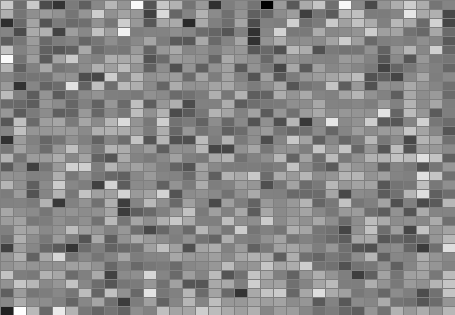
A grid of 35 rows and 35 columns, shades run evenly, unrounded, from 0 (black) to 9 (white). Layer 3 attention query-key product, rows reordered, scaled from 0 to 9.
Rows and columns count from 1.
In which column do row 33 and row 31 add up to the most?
12
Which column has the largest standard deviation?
1
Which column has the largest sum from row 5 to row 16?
11
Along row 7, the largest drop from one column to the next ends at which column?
2
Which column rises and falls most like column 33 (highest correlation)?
5
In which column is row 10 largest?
6
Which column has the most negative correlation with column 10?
24
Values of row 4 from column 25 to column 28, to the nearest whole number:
6 5 5 5
